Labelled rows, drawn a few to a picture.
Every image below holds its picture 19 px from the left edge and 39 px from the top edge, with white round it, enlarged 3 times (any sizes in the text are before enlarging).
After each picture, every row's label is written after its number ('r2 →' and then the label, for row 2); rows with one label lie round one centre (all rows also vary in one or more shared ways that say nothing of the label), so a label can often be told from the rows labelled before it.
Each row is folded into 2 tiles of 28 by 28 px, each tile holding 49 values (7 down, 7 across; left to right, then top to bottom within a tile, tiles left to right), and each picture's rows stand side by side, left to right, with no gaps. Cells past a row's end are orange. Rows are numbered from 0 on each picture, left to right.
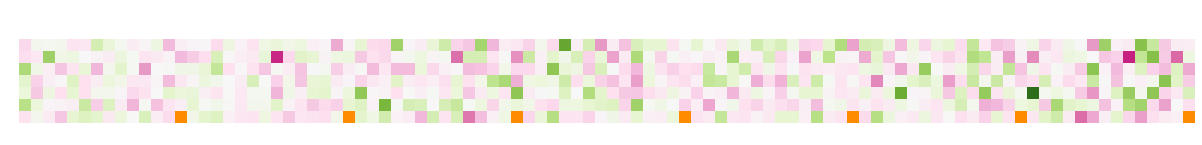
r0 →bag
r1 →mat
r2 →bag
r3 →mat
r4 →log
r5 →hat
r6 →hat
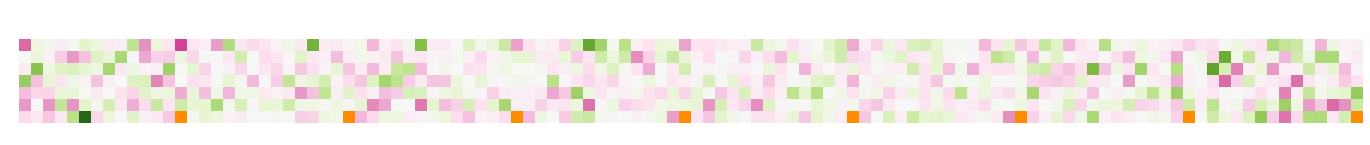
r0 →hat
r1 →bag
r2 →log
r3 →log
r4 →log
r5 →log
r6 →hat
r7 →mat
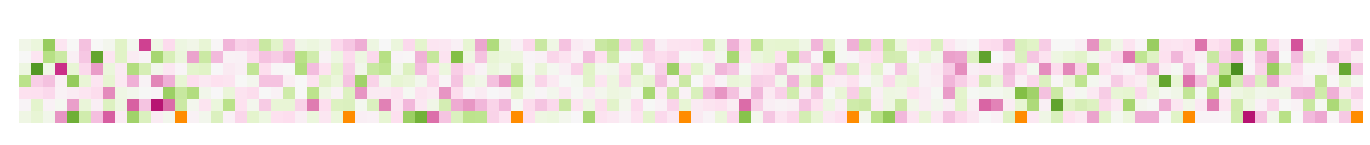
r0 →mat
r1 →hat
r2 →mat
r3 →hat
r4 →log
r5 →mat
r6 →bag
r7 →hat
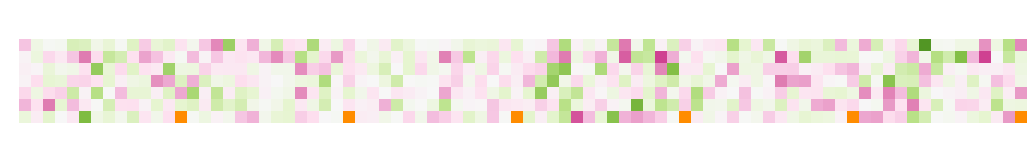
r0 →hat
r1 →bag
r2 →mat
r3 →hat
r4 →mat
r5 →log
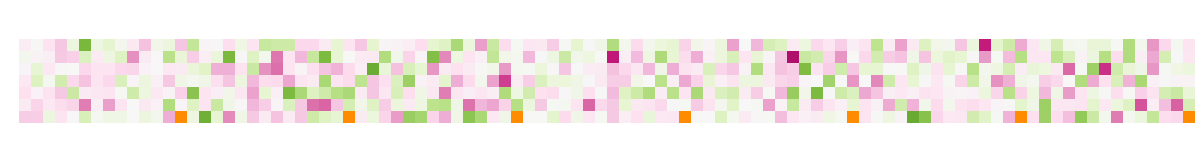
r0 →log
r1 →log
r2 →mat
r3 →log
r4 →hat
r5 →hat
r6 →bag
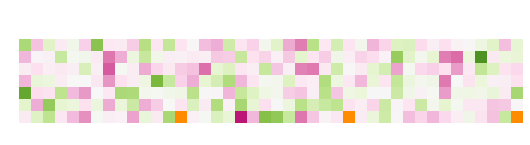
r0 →log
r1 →bag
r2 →mat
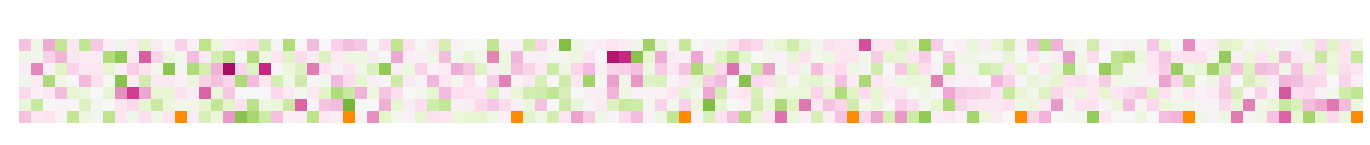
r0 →bag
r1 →bag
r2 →mat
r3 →mat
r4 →bag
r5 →mat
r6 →hat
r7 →mat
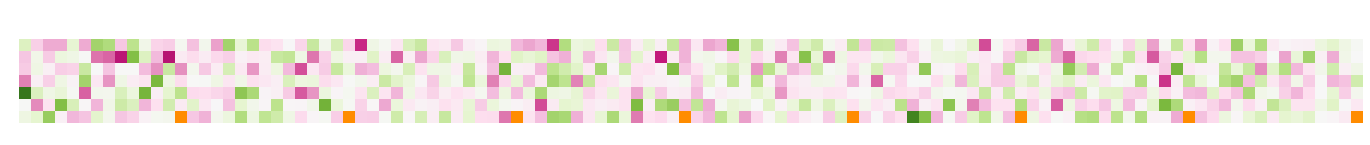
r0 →hat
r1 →bag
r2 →hat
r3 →hat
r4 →mat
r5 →hat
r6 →hat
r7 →mat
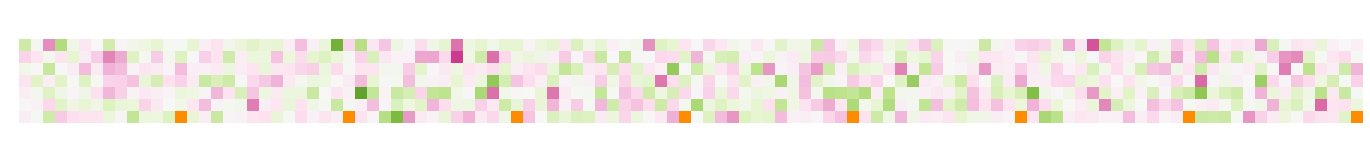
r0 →mat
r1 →log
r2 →hat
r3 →hat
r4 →bag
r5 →bag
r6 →hat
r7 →hat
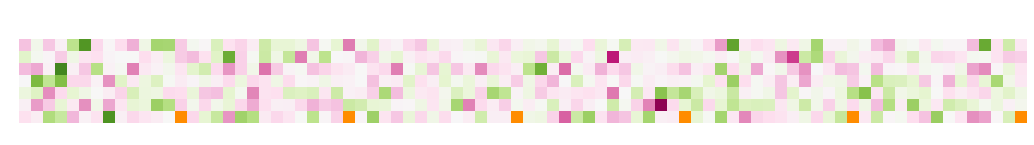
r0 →log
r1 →log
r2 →bag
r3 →mat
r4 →mat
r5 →bag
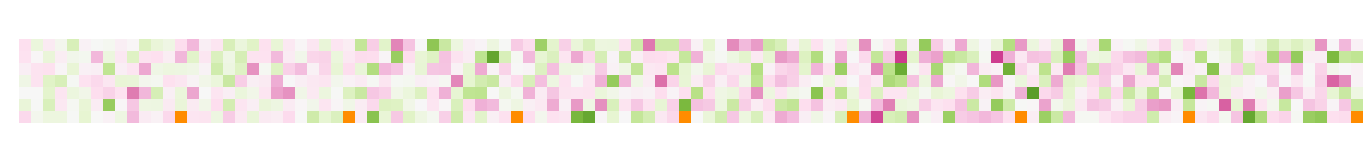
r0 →bag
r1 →mat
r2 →log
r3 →hat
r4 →hat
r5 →hat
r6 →log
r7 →mat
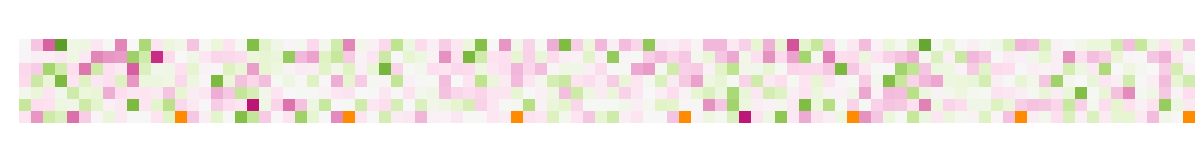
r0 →mat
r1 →log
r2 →mat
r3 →bag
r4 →hat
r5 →log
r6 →hat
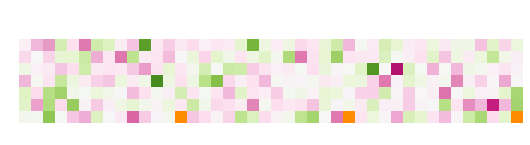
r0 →bag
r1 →log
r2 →mat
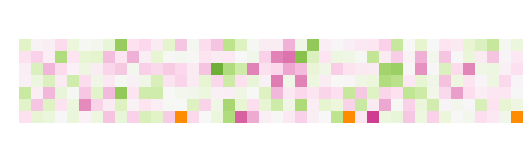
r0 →log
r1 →mat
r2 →mat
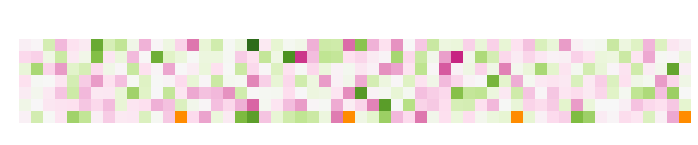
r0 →log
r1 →log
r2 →log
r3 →hat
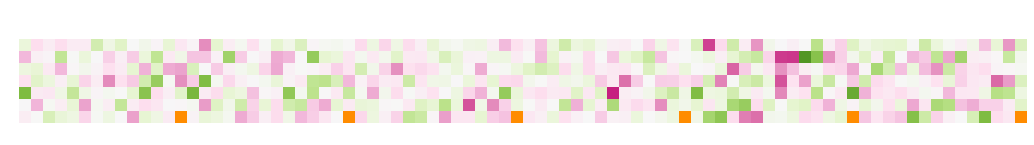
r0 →log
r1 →log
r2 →bag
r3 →mat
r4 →mat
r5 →mat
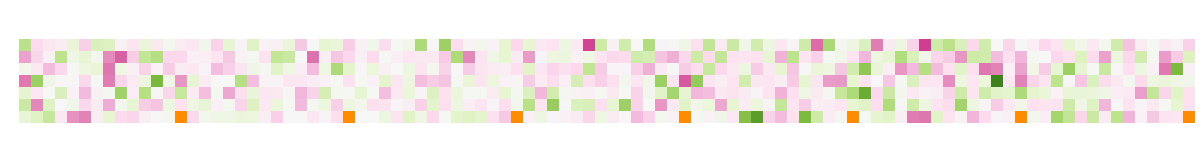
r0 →log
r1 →bag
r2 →log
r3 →bag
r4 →mat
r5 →bag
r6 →hat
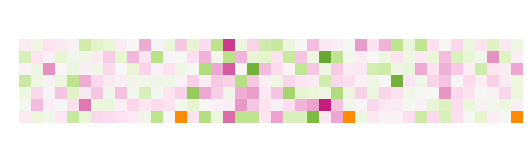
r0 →log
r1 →log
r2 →mat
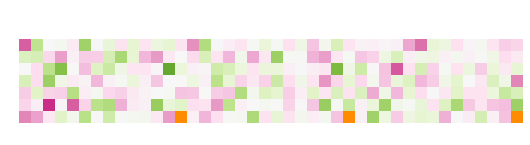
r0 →hat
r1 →hat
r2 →bag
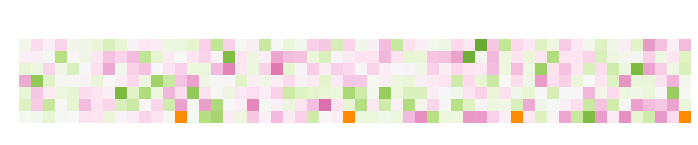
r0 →log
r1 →log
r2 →bag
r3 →hat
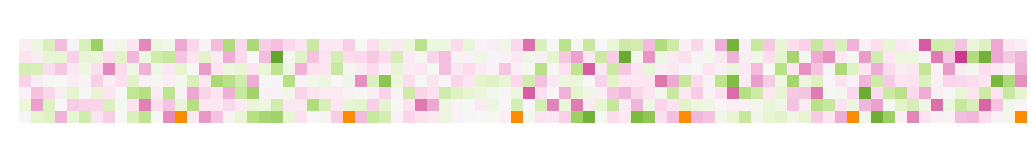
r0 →log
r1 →bag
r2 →log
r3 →mat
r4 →bag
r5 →hat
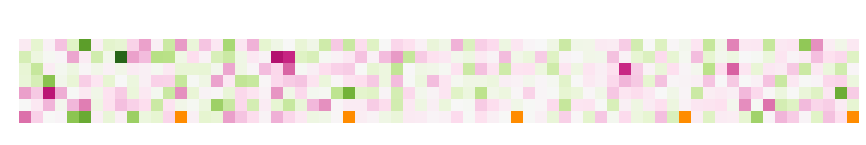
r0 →log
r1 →mat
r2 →hat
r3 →mat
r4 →hat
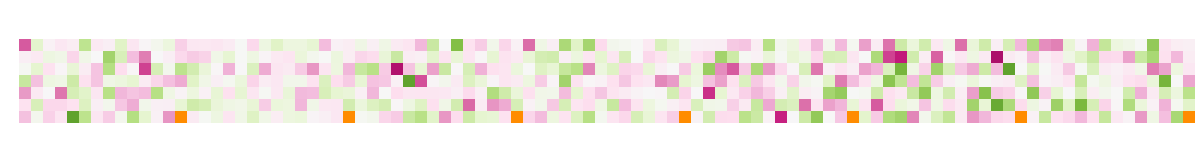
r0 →bag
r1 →bag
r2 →bag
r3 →mat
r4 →bag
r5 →hat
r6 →bag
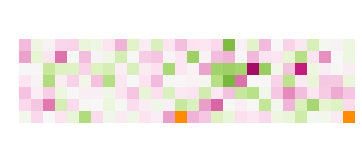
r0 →hat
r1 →mat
